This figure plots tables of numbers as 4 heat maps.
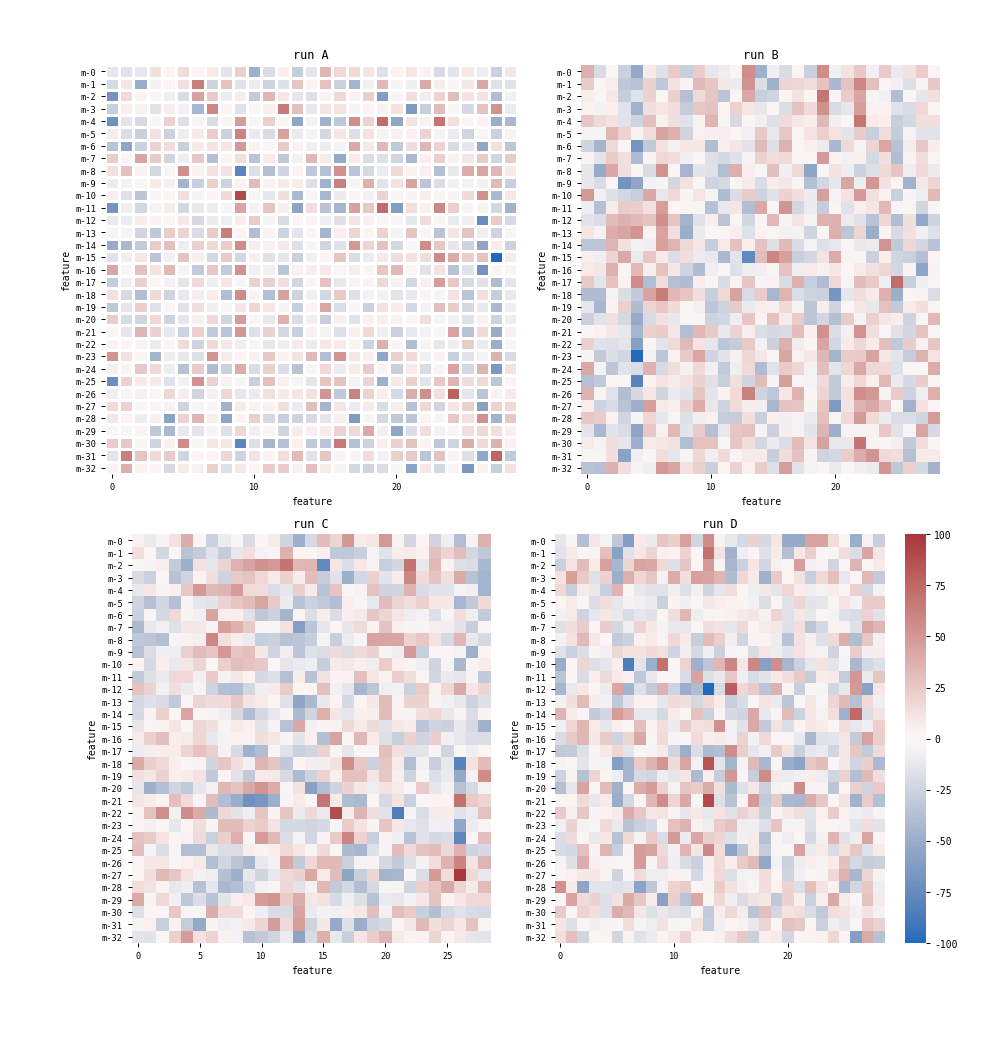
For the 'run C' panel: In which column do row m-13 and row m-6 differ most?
13
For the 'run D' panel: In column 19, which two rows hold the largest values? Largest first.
m-10, m-12
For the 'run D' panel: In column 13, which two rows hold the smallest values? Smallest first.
m-12, m-17
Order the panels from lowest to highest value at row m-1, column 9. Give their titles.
run A, run D, run C, run B
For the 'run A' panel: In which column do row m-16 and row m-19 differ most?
0
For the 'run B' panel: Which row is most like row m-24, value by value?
m-10
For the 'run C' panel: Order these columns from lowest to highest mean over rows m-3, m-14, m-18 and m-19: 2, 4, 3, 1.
3, 1, 4, 2
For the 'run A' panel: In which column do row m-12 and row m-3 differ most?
26
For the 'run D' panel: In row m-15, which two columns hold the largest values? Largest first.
14, 17
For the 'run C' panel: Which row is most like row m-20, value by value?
m-5
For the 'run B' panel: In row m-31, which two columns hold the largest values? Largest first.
23, 22
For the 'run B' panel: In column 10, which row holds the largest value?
m-4
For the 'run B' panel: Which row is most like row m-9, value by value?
m-20
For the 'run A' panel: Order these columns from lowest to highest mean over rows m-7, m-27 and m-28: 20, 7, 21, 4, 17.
21, 4, 17, 20, 7
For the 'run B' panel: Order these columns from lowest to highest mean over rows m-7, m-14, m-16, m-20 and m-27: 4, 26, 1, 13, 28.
4, 1, 26, 28, 13
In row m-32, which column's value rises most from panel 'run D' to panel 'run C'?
26
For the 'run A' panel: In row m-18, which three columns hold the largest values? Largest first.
9, 12, 16
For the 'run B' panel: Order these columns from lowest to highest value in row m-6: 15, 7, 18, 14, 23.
15, 7, 18, 23, 14
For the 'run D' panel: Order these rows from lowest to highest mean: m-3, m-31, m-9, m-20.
m-9, m-31, m-20, m-3
